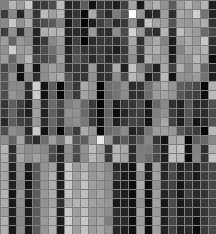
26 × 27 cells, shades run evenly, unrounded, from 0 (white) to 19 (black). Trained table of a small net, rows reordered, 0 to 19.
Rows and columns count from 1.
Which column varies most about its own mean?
17
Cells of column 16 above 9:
21
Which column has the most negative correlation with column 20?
15
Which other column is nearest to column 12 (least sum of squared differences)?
18
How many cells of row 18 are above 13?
10
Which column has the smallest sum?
7
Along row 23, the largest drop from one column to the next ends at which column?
20
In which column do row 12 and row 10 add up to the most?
13
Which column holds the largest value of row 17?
24
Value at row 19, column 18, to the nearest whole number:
6
